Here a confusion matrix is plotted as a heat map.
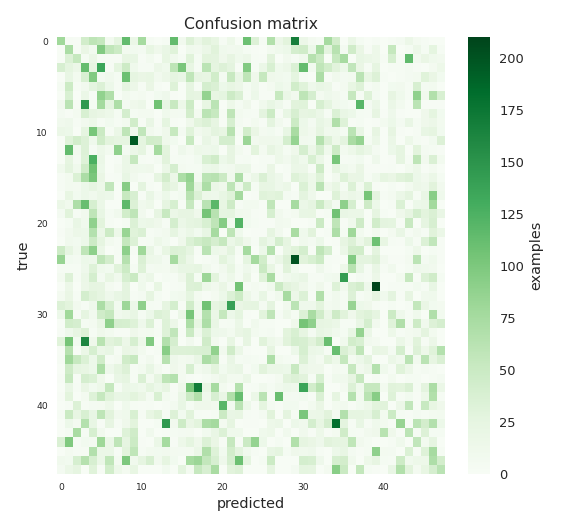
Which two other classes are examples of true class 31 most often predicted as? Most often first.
30, 6
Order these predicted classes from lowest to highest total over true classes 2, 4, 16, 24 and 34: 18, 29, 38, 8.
38, 18, 29, 8
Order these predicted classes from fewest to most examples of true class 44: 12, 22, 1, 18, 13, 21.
22, 12, 18, 21, 13, 1
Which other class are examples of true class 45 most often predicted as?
39
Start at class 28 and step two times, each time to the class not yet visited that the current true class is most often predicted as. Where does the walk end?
37
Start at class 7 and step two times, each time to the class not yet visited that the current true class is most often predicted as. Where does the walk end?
5
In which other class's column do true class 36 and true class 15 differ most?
4
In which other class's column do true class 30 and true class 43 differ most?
16
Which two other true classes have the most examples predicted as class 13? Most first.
42, 34
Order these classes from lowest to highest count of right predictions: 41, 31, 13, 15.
13, 41, 15, 31
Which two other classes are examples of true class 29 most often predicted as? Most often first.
21, 18
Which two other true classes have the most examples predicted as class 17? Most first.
38, 46
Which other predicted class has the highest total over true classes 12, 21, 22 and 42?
34
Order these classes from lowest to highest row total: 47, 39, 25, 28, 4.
25, 28, 47, 4, 39
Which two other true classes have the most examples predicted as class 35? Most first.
26, 18
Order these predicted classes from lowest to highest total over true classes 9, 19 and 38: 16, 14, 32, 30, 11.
14, 11, 32, 16, 30
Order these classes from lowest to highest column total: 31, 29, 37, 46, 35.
31, 35, 37, 46, 29
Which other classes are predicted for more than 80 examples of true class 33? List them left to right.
1, 3, 11
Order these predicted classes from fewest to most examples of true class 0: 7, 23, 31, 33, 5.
31, 7, 5, 33, 23
